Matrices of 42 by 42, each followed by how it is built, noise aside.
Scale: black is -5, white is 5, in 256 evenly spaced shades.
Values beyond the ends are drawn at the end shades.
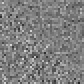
lower triangular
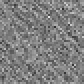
Toeplitz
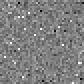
sparse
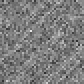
Hankel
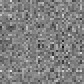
low rank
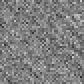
Toeplitz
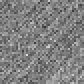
Hankel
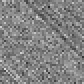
Toeplitz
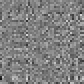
low rank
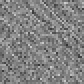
Toeplitz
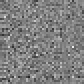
low rank
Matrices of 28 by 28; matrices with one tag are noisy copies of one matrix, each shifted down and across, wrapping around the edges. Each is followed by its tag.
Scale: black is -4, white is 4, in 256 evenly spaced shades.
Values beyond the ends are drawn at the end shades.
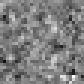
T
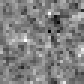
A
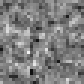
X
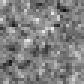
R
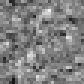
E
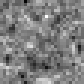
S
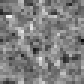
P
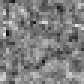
X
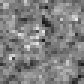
R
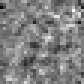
R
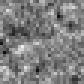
S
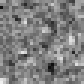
E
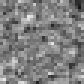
E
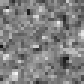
E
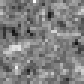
S
